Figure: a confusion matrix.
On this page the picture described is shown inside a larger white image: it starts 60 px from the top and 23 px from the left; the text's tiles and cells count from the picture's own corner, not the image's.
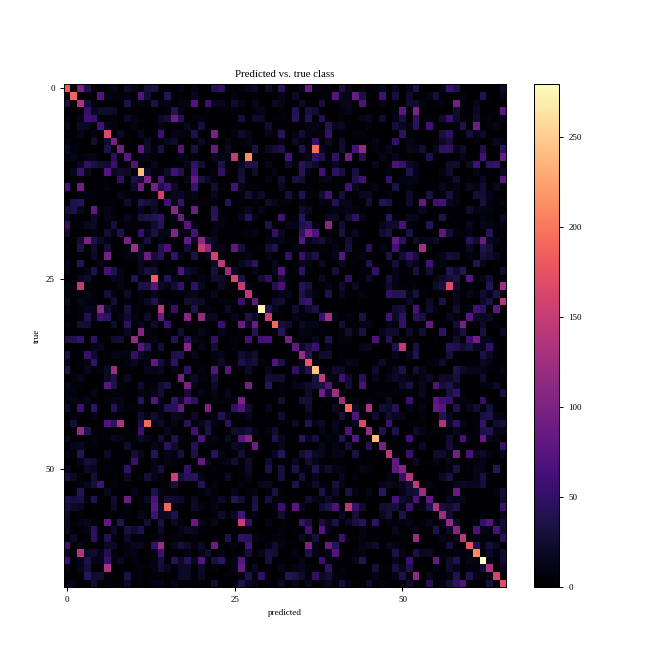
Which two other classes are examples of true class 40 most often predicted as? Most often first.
38, 58
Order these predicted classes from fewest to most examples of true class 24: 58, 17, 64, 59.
64, 58, 59, 17
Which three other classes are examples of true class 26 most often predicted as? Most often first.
57, 2, 65
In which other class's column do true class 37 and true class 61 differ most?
2
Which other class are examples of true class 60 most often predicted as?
14
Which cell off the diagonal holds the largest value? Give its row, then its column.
9, 27
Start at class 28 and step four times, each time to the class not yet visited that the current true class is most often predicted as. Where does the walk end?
5
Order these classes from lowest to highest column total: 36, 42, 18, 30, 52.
30, 42, 18, 52, 36
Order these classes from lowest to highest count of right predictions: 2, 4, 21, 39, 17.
4, 39, 17, 21, 2
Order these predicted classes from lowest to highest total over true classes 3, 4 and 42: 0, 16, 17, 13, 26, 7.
13, 0, 7, 26, 17, 16
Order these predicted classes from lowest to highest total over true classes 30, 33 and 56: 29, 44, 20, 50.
44, 29, 50, 20
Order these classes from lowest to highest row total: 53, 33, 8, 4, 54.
53, 4, 54, 33, 8
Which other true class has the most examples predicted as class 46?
33
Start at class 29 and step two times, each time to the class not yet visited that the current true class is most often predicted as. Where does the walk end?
39
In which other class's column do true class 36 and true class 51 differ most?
16
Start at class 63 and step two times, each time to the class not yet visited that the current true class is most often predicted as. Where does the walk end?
22
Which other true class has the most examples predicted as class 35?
20
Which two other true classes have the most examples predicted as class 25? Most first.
9, 21
